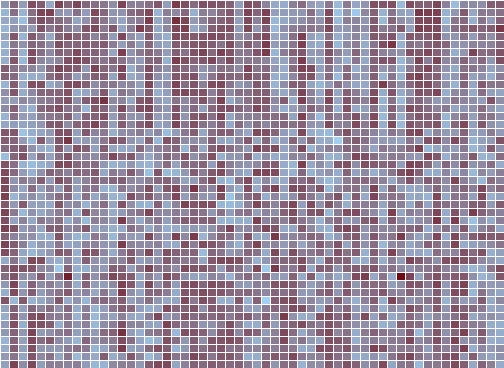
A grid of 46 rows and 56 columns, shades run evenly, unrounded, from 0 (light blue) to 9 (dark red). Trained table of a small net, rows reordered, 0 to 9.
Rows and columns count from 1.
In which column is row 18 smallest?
38
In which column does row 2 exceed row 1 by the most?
6
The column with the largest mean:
49
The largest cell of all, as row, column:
35, 45
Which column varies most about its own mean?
1
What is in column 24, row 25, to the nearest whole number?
3
